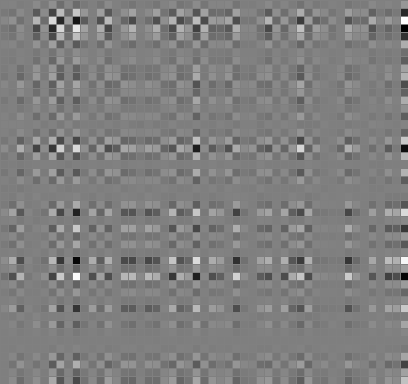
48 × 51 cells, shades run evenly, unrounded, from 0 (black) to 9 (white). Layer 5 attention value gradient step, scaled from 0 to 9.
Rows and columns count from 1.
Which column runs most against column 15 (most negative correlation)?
32
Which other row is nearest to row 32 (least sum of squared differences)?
38
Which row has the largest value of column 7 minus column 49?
3
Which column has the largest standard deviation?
51
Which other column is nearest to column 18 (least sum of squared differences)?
31
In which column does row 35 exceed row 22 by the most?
10
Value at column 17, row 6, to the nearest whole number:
4
